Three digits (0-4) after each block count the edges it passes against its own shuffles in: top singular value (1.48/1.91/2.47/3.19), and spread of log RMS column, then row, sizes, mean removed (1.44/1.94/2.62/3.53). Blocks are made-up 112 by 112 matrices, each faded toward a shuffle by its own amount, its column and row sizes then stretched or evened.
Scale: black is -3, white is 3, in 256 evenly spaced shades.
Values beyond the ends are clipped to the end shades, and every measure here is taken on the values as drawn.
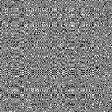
4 1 3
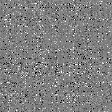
1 2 3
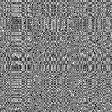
4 2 0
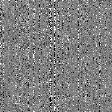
1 4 1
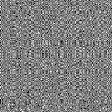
4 3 0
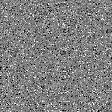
2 0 1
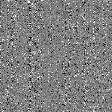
1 3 0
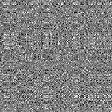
3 0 2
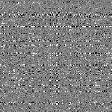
3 2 4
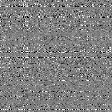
3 1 4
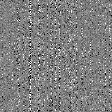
1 4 0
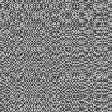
4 0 2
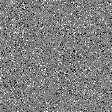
1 1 1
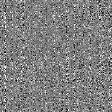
0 4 2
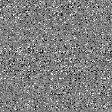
1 1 3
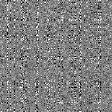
2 4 3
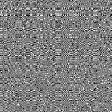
4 0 3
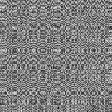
4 1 2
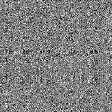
2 1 2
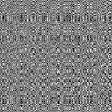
4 4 2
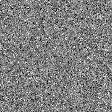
0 0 1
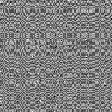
4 0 1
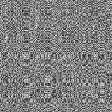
4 1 2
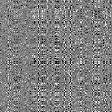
4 4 2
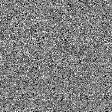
0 1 2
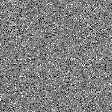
1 1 2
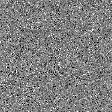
1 1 1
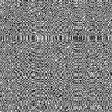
4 2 2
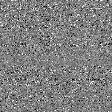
0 0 3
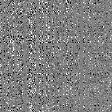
1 4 2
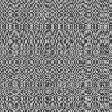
4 1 4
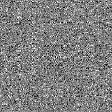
2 1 2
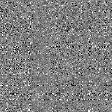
0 3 3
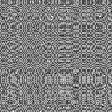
4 1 0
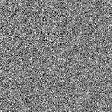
2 1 0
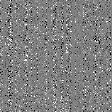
0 4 1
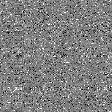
2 0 2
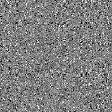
2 2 1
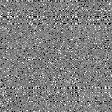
3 1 3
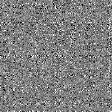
0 3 3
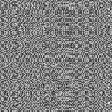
4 0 0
